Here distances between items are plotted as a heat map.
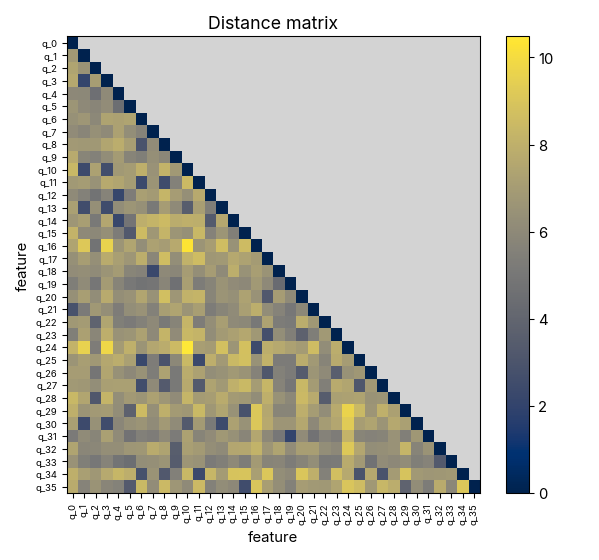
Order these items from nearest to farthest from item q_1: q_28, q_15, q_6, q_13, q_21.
q_13, q_21, q_15, q_6, q_28
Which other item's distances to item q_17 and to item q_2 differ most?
q_28
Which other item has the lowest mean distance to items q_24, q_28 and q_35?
q_2
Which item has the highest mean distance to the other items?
q_24
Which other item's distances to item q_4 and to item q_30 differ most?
q_14
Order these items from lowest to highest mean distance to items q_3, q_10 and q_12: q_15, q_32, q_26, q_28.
q_15, q_32, q_26, q_28
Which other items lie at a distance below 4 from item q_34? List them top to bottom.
q_6, q_8, q_11, q_25, q_27
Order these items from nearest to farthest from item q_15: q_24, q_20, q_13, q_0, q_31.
q_31, q_13, q_20, q_0, q_24
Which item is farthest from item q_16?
q_10
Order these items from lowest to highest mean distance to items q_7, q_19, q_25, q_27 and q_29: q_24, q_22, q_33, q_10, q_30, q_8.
q_8, q_22, q_33, q_30, q_10, q_24
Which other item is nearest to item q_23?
q_17
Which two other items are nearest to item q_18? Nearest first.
q_7, q_19
